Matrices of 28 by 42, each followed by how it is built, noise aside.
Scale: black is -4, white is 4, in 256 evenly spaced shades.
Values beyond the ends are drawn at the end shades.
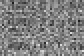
blocks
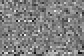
uneven rows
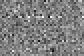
uneven rows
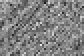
Hankel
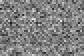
repeating columns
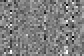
uneven columns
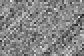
Hankel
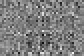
low rank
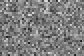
repeating columns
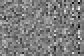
uneven columns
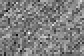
Hankel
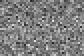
repeating columns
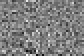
low rank
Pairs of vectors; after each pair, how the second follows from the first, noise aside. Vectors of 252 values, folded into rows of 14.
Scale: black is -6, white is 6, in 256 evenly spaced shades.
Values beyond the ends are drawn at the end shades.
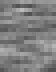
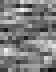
scaled up.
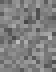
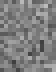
wrapped around.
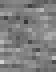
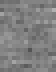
reversed, shrunk.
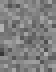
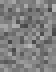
wrapped around.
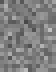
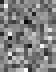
scaled up.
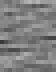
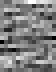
scaled up.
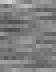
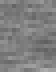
reversed, shrunk.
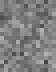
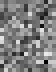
scaled up.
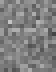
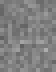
reversed, shrunk.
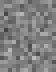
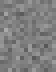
negated, shrunk.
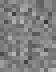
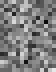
scaled up.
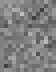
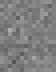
reversed, shrunk.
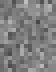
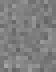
reversed, shrunk.
